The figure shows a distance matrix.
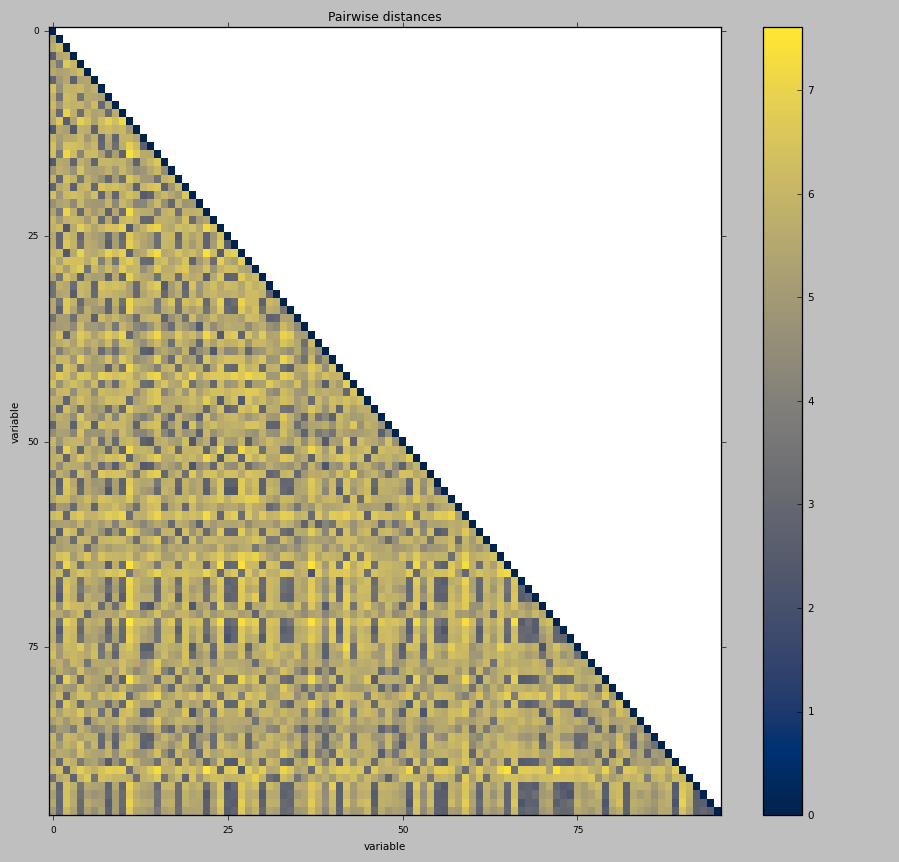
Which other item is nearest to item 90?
27
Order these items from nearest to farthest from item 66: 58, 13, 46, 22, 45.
45, 58, 13, 46, 22
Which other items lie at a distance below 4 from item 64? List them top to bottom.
42, 44, 57
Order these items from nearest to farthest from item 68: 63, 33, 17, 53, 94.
94, 33, 53, 63, 17
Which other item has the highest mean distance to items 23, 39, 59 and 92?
42
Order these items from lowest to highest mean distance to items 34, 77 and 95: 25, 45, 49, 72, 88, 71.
25, 72, 71, 49, 88, 45
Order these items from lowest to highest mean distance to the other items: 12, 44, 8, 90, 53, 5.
53, 8, 12, 5, 44, 90
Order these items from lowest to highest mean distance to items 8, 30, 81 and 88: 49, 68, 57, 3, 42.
68, 49, 3, 57, 42
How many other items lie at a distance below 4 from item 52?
10
